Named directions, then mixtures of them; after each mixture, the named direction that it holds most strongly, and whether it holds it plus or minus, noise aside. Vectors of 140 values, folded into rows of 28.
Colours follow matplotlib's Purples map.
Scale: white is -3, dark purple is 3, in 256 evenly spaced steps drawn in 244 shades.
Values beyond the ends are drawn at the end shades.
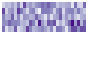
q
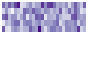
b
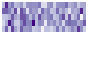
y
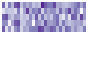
y, minus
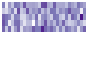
y, minus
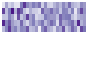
b, minus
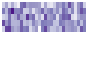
b, minus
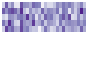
b, minus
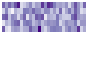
b, plus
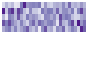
b, minus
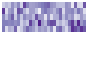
q, plus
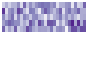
q, plus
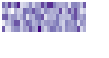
b, plus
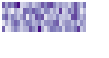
b, plus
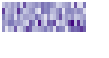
q, plus
